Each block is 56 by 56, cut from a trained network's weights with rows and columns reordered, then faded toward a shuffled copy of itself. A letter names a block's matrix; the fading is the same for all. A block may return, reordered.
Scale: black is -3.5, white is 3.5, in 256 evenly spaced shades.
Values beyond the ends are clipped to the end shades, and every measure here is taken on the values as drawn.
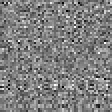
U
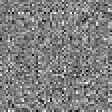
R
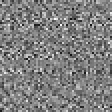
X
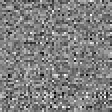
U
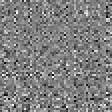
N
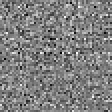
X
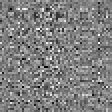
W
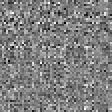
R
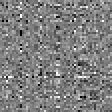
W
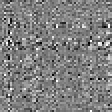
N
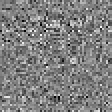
R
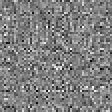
R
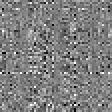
W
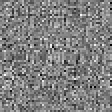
U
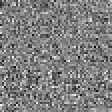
X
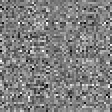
R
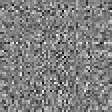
R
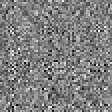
U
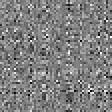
R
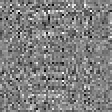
W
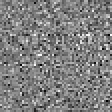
R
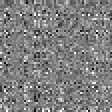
N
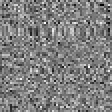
U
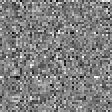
R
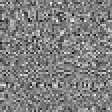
X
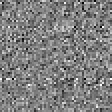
R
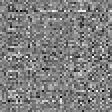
R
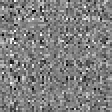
W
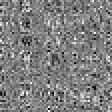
W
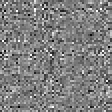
R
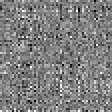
W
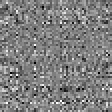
W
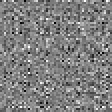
W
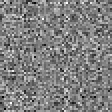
U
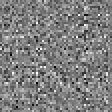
R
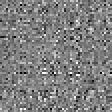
N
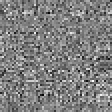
X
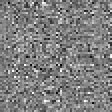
R
